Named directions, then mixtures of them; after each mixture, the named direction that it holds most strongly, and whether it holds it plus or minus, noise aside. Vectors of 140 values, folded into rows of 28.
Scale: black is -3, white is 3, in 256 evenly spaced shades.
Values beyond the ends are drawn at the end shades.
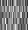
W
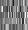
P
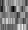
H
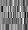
P, minus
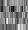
H, plus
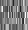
P, plus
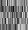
W, minus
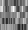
H, minus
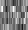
H, minus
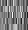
P, minus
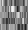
H, minus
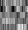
H, plus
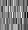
P, minus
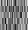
W, minus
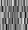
W, minus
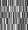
W, plus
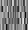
P, minus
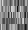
P, minus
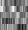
H, minus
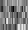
H, plus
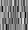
P, minus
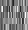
P, plus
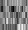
H, plus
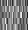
W, plus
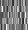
P, plus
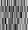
W, minus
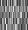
W, plus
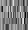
P, minus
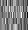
W, plus
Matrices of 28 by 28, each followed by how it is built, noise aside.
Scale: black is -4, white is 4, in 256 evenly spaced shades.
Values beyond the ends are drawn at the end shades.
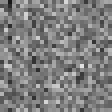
repeating rows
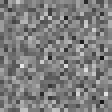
repeating rows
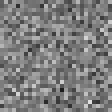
repeating rows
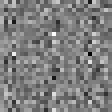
low rank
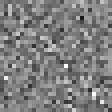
diagonal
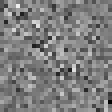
banded
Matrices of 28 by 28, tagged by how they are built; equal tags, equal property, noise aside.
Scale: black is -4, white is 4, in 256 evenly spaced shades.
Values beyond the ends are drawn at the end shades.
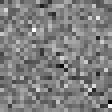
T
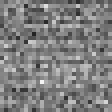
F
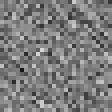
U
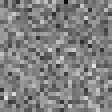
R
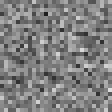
R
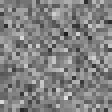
U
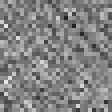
U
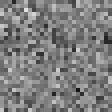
F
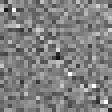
T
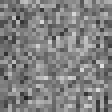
F
